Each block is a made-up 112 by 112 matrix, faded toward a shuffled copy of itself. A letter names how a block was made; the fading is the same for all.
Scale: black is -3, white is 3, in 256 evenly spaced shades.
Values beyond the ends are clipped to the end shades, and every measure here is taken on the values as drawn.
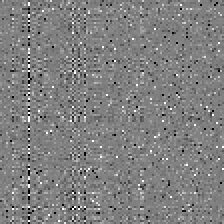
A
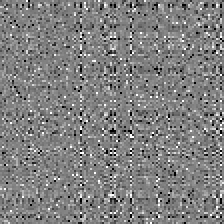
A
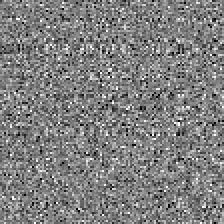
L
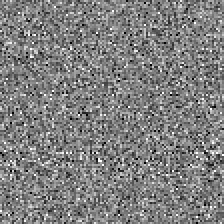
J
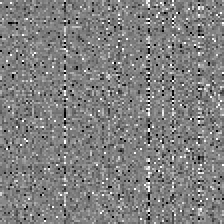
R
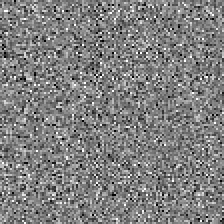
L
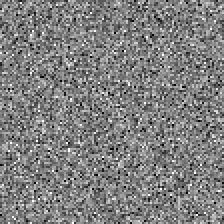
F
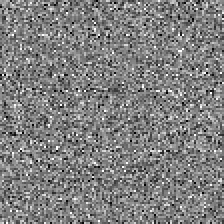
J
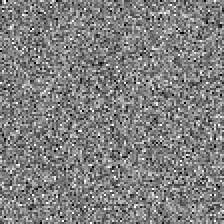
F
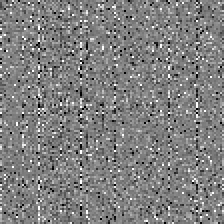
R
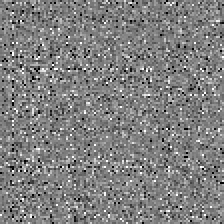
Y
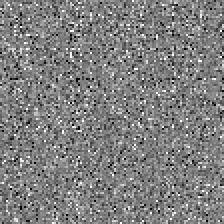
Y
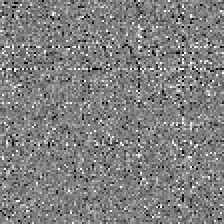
Y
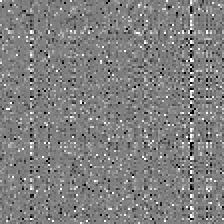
A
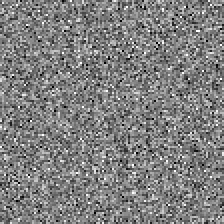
F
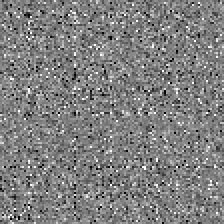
Y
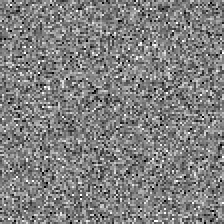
F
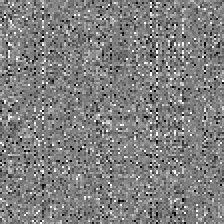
R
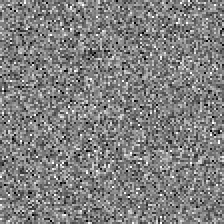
F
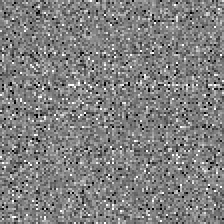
Y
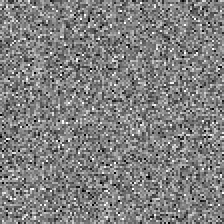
F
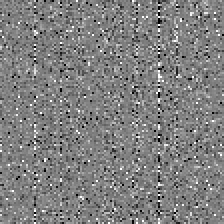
R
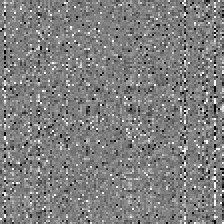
R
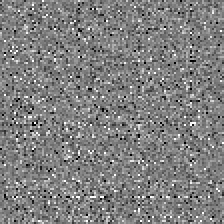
Y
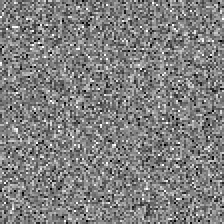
F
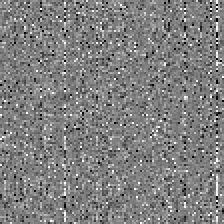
R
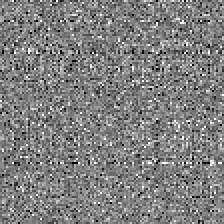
L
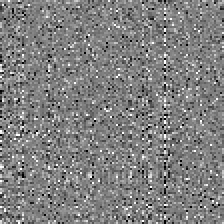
R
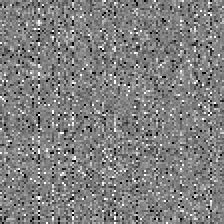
R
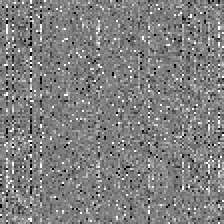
R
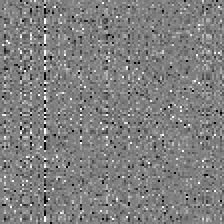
A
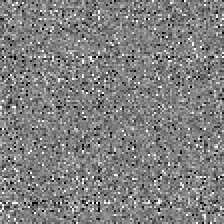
Y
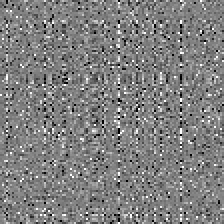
A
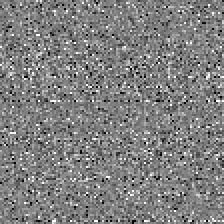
Y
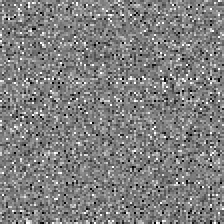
Y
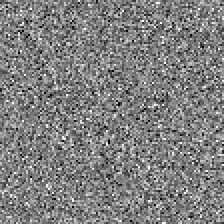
F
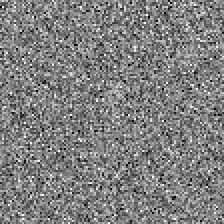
F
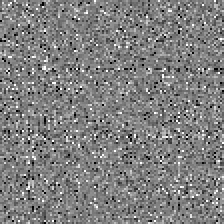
Y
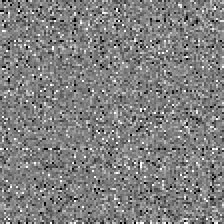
Y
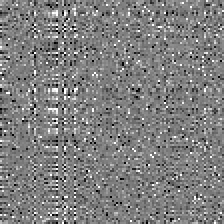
A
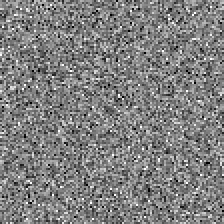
F
